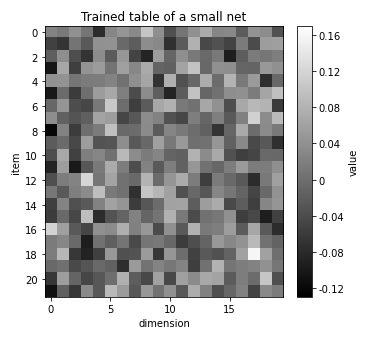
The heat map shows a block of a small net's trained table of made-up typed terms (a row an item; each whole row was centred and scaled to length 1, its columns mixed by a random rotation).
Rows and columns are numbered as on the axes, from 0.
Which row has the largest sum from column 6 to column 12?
3
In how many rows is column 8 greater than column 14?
13
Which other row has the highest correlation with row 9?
15
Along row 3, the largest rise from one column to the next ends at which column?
1
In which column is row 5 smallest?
0
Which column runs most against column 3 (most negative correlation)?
17
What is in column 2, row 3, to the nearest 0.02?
-0.06
